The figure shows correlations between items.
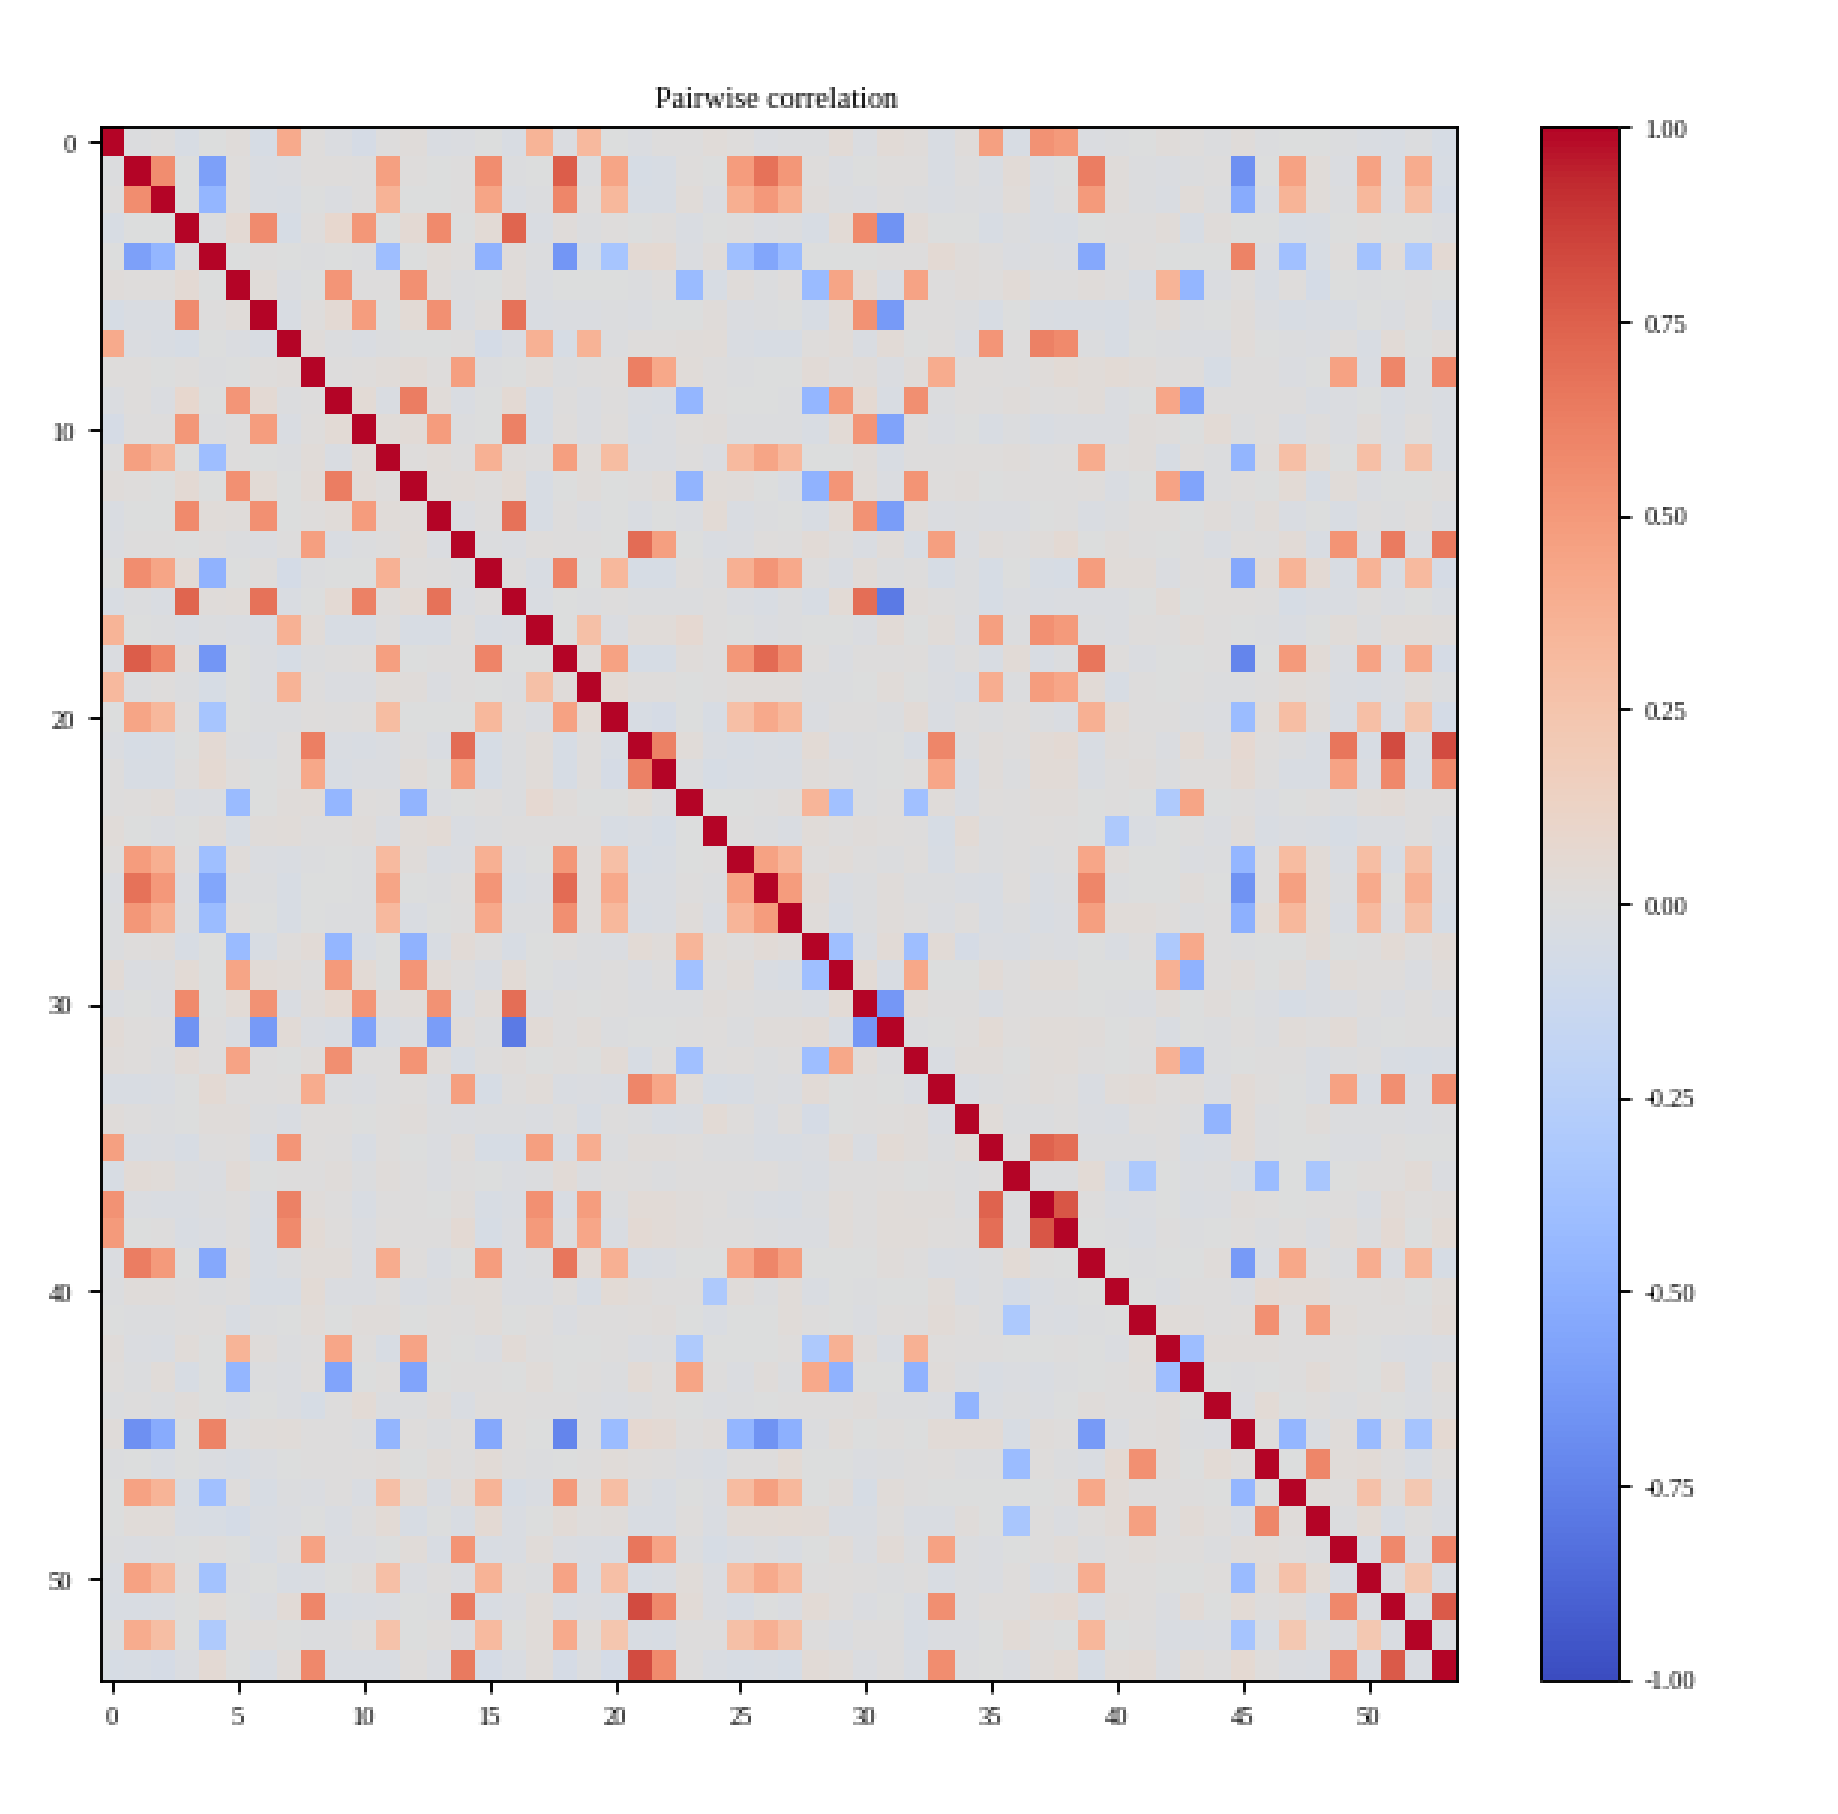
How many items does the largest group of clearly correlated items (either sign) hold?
15
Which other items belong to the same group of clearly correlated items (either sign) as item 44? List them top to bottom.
34
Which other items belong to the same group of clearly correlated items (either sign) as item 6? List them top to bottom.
3, 10, 13, 16, 30, 31
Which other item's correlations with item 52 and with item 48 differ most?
46
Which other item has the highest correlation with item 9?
12
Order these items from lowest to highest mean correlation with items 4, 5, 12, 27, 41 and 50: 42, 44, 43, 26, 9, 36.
43, 36, 44, 26, 42, 9
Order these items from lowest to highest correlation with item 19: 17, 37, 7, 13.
13, 17, 7, 37
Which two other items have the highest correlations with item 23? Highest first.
43, 28
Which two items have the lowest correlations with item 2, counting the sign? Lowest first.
45, 4
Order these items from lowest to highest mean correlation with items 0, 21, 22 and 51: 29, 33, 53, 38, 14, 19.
29, 19, 38, 33, 14, 53
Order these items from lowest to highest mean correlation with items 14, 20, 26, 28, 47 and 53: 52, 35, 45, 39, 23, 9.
45, 9, 35, 23, 52, 39
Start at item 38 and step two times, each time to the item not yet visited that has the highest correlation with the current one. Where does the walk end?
35
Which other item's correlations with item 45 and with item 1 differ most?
18
